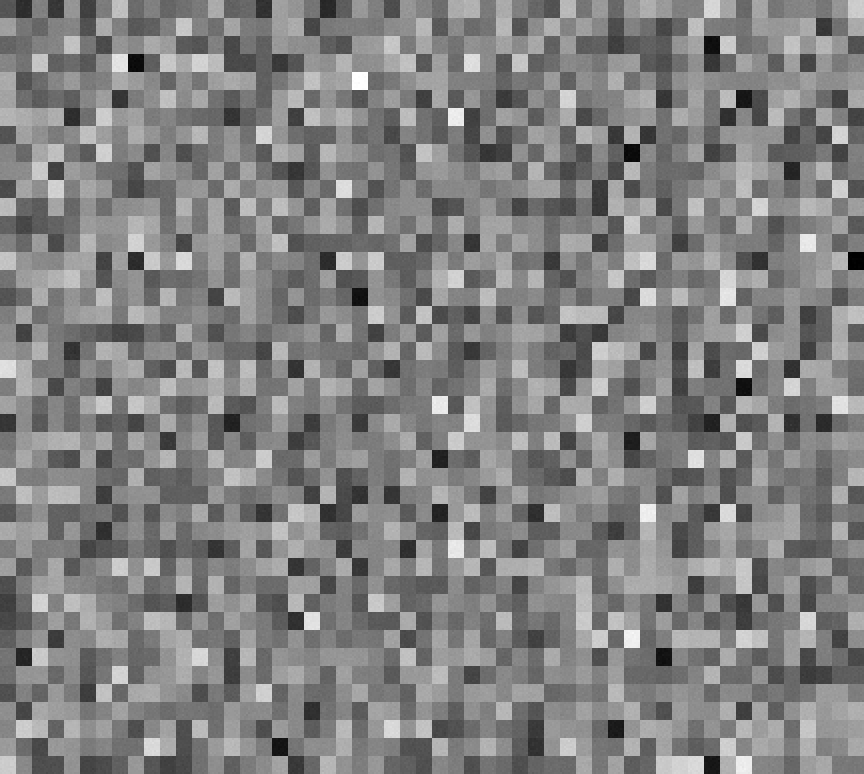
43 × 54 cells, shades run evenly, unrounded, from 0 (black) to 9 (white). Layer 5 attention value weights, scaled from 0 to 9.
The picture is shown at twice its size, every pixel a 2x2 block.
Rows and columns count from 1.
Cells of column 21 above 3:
39
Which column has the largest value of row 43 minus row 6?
47
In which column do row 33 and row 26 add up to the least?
28
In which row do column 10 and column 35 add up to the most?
42
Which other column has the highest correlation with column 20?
23
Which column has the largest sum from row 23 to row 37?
37
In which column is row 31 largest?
29
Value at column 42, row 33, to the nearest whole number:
6
